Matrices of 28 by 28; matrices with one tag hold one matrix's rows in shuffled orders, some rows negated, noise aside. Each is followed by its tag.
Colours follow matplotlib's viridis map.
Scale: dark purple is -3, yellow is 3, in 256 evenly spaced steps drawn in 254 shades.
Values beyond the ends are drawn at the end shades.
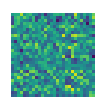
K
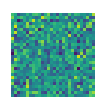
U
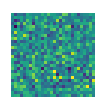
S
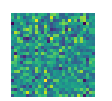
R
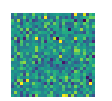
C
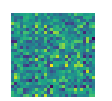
R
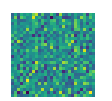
C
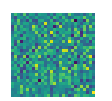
C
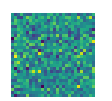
U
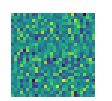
C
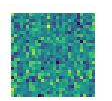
U
